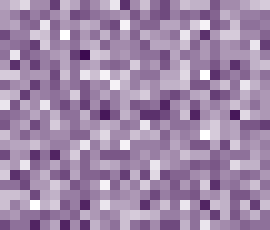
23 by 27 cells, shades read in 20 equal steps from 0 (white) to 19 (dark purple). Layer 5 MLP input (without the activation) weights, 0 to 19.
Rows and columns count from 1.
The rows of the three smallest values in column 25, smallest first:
9, 12, 21
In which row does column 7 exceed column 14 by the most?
18
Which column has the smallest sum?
19
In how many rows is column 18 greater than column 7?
9
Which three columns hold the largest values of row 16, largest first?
6, 4, 1
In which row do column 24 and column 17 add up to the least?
17
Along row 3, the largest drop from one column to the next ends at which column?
13
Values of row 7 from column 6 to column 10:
12 7 11 8 7
